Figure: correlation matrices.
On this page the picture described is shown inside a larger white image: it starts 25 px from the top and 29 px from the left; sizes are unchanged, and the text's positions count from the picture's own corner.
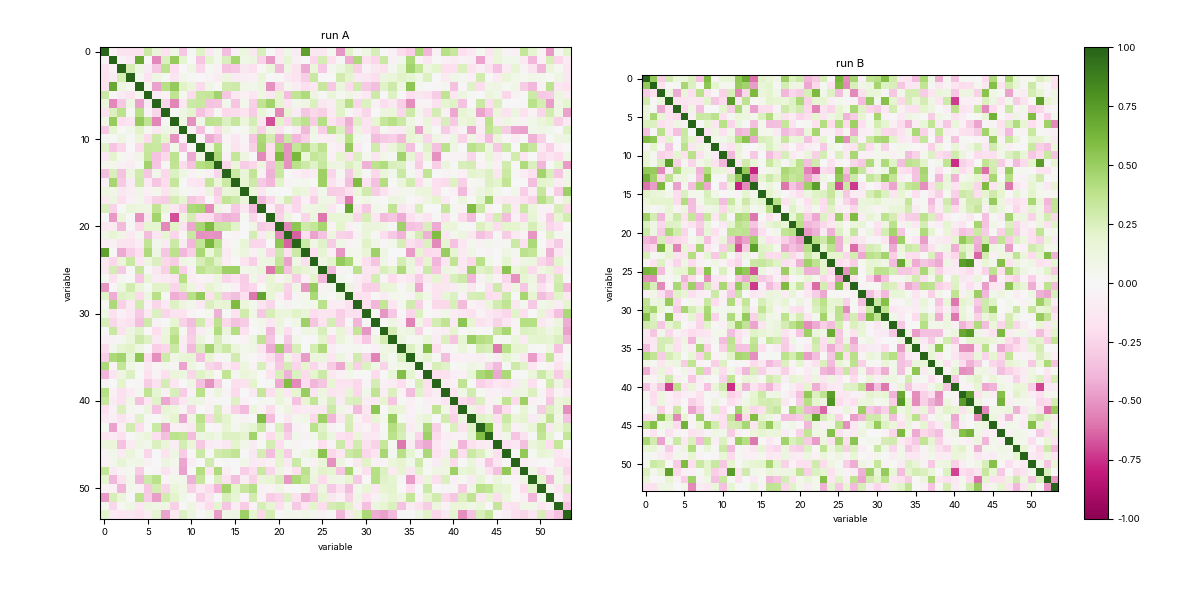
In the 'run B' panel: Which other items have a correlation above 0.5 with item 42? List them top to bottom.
24, 33, 41, 46
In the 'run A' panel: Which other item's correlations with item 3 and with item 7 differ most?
43
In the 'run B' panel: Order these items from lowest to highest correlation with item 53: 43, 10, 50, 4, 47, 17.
10, 47, 4, 50, 17, 43
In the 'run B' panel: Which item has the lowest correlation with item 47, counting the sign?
14
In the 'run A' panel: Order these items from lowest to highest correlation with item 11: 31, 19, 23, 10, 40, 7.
7, 19, 10, 40, 31, 23
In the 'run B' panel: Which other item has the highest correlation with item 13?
0
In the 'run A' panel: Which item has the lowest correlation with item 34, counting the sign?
45
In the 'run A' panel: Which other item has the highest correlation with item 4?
1
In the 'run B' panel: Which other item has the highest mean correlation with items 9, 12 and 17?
43
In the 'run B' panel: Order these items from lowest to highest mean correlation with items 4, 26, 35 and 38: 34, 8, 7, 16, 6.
8, 16, 6, 34, 7
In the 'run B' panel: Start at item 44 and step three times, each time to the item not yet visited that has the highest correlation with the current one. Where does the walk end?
2
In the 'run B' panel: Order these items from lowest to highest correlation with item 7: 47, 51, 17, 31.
47, 31, 17, 51
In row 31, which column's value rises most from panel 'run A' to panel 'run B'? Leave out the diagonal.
29
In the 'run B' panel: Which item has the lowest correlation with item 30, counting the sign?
26
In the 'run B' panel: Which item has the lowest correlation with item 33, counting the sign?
35
